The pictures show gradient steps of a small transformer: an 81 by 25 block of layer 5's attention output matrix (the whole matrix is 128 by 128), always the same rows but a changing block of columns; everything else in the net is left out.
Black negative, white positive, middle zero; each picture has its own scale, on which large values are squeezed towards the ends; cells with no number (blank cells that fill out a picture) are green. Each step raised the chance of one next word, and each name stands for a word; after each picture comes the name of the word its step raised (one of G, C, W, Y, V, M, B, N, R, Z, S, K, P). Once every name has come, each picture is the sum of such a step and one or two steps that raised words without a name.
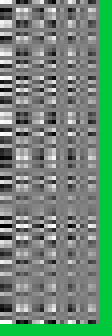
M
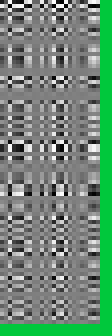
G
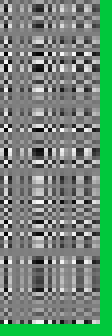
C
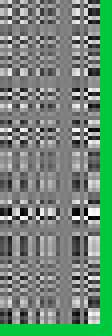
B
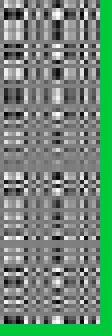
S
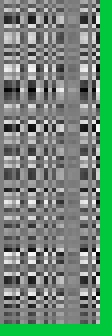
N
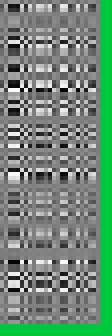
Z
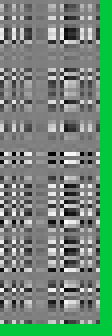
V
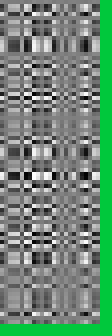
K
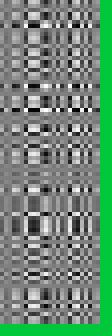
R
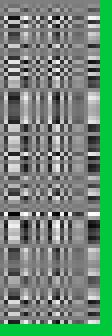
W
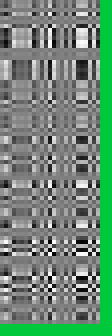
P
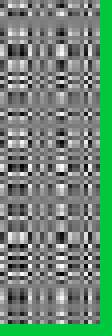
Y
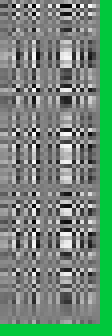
G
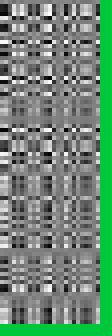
C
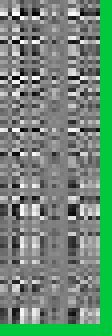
B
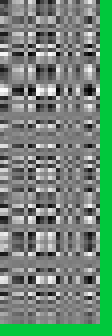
N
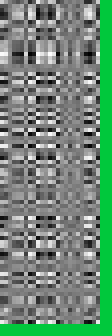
M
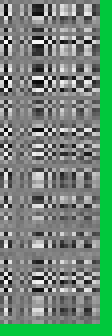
Z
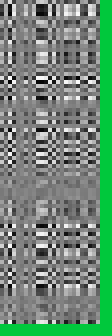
M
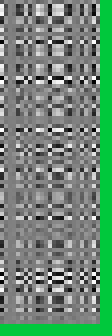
Z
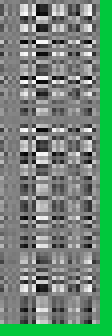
C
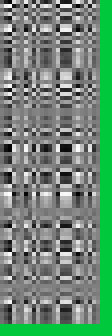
G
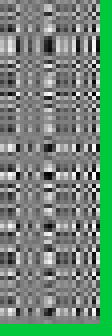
K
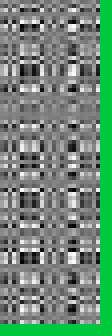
N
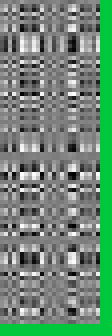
K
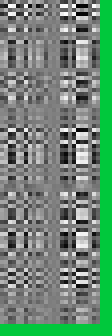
G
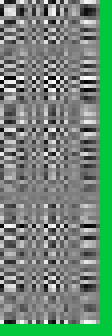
M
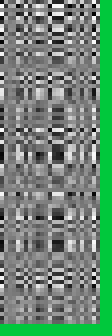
G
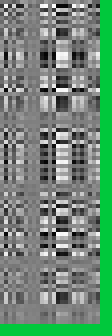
G
